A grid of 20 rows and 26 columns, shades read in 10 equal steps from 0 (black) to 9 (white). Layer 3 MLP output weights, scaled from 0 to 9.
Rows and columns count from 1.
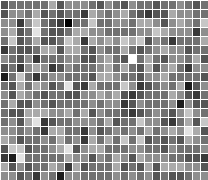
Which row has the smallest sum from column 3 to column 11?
3
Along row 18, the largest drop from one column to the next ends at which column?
4
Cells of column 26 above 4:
8
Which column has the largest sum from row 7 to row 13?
14
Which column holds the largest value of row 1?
7
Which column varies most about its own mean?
9
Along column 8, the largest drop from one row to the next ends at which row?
20
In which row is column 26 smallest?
18
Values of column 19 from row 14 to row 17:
5 6 3 4
